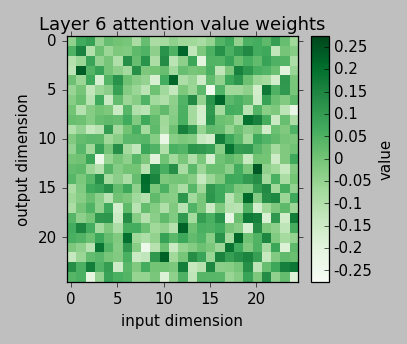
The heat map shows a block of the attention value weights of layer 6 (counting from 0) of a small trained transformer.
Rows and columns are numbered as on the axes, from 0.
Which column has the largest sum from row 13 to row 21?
20
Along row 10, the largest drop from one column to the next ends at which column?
10
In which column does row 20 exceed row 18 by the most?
21
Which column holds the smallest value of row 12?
3
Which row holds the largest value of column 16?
6
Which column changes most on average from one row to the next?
19
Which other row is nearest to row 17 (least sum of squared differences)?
0
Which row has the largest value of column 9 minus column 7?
22
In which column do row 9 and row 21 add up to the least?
8
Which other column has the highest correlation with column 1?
7
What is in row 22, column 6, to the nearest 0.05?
0.05
